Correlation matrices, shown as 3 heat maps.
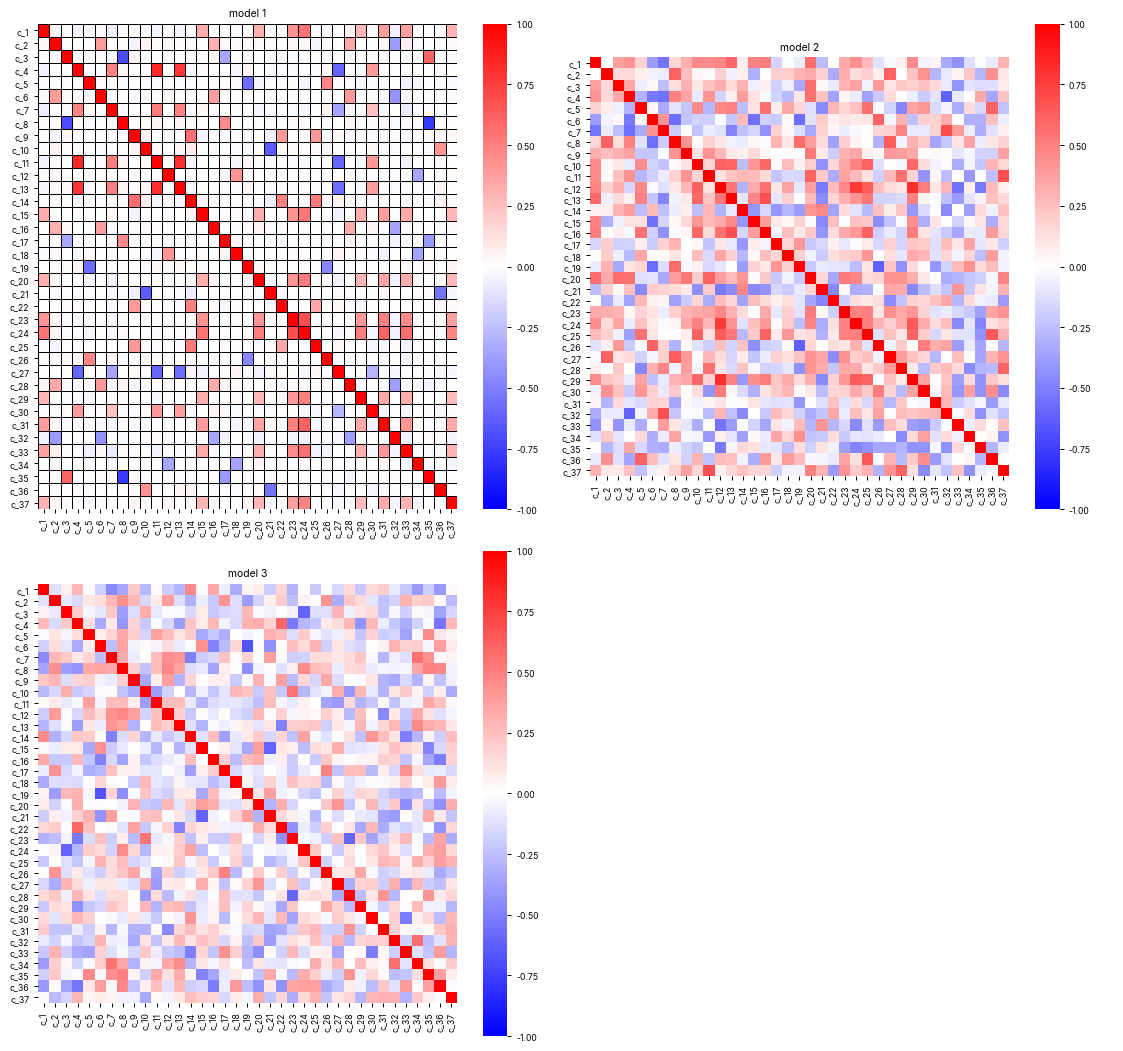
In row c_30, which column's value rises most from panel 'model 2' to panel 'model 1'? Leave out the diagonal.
c_11
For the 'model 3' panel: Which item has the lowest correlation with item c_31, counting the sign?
c_12
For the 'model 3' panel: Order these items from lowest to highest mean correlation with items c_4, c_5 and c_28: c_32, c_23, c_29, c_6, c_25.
c_23, c_29, c_32, c_6, c_25
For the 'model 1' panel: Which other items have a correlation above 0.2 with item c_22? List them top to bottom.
c_9, c_14, c_25
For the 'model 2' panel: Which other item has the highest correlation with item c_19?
c_8
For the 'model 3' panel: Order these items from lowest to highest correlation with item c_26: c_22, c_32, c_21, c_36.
c_36, c_32, c_21, c_22
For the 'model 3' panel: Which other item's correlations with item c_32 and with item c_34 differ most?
c_7
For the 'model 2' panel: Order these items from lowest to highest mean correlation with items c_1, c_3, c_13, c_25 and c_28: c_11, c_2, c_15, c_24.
c_2, c_15, c_11, c_24
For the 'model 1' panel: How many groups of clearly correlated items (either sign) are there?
8
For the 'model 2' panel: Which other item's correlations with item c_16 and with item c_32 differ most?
c_7
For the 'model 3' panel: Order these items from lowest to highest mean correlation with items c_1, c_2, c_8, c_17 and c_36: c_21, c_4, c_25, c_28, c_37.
c_4, c_37, c_21, c_25, c_28
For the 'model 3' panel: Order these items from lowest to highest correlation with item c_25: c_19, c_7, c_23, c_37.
c_19, c_23, c_7, c_37
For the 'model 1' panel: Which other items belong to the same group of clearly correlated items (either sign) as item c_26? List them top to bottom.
c_5, c_19
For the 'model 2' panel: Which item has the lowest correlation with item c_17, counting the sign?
c_14
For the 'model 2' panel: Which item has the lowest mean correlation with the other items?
c_35
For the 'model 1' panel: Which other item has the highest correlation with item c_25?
c_14
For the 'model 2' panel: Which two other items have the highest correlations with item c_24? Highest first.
c_12, c_29
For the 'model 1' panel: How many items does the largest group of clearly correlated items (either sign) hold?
9
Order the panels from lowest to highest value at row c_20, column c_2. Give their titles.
model 3, model 1, model 2
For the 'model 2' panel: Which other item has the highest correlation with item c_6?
c_26
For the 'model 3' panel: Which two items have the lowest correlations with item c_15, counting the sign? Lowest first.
c_21, c_35
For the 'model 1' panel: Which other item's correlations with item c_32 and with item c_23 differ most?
c_24
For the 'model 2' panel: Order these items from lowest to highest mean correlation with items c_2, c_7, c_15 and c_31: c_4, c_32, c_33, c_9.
c_4, c_33, c_9, c_32
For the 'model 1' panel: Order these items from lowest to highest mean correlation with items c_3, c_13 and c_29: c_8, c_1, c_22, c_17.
c_8, c_17, c_22, c_1
